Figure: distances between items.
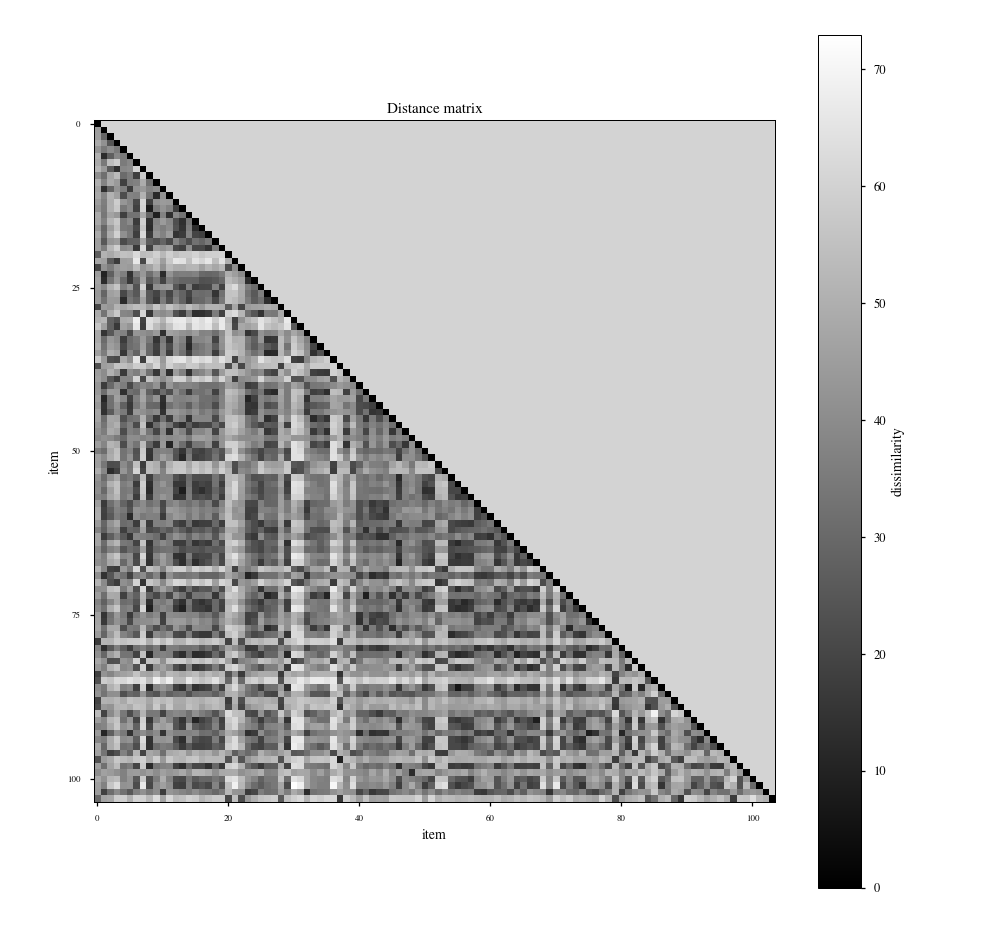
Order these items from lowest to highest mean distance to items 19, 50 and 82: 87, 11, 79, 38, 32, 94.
94, 87, 32, 38, 11, 79
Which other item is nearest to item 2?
53
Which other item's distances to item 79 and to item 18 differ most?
85
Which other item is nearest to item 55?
86
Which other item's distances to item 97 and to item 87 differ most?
37
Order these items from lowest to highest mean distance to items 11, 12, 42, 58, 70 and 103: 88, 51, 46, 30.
46, 51, 88, 30
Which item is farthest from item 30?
101
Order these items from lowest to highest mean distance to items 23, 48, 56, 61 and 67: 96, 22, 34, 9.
34, 9, 96, 22
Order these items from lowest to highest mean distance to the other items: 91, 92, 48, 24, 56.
24, 56, 91, 92, 48
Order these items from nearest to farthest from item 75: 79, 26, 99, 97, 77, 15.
26, 77, 15, 99, 97, 79
